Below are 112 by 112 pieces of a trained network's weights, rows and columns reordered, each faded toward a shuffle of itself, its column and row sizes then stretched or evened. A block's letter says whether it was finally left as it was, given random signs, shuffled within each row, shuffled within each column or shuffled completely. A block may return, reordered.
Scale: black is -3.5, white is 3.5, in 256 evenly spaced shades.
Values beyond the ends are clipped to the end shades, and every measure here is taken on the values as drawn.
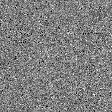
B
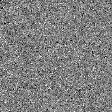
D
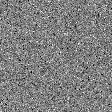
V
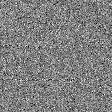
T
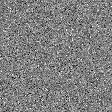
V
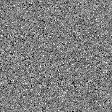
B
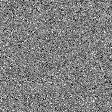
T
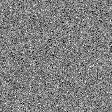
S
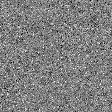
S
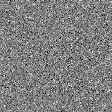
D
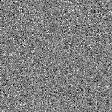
D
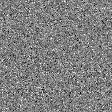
T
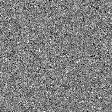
B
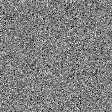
S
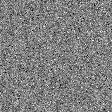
V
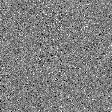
S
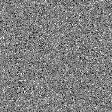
B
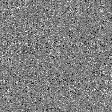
D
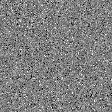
B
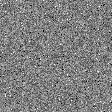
S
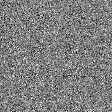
B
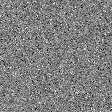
V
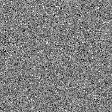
B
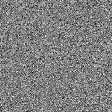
D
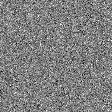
S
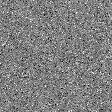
V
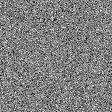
T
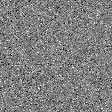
V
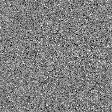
B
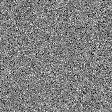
V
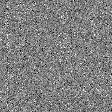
S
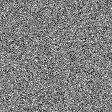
V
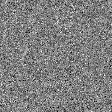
B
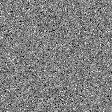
T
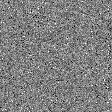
S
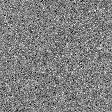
V
